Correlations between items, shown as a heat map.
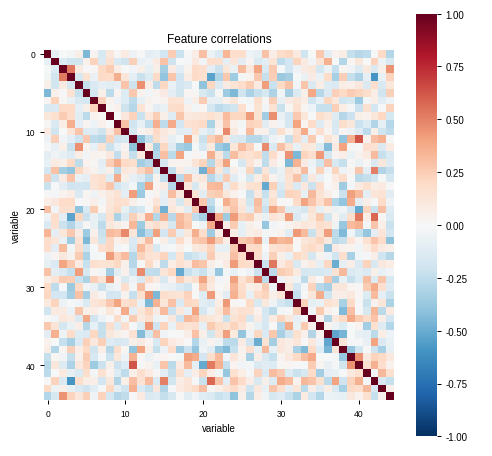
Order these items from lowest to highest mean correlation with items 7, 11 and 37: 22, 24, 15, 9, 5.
24, 9, 22, 15, 5
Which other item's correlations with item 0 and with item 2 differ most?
44
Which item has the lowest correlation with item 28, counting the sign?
17
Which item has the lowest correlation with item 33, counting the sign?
38
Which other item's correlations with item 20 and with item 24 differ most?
21
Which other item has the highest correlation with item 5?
34
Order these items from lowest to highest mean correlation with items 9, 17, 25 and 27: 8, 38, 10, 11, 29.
11, 38, 10, 8, 29
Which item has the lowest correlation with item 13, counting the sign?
32
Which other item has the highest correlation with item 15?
42
